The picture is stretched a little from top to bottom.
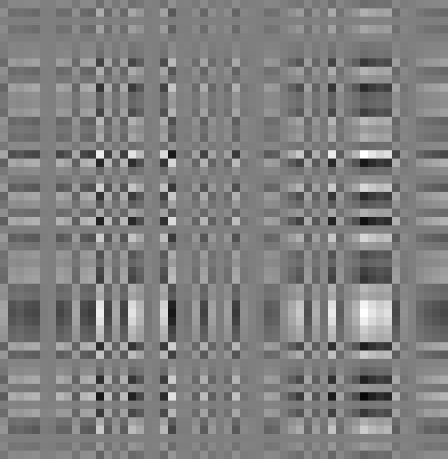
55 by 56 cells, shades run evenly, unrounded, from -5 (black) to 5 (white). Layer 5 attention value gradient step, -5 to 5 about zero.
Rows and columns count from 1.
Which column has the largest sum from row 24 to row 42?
46
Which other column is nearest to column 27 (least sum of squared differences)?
10
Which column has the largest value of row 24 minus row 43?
22
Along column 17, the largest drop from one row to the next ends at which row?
20
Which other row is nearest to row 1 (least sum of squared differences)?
18
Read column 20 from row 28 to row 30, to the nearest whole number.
0 0 0
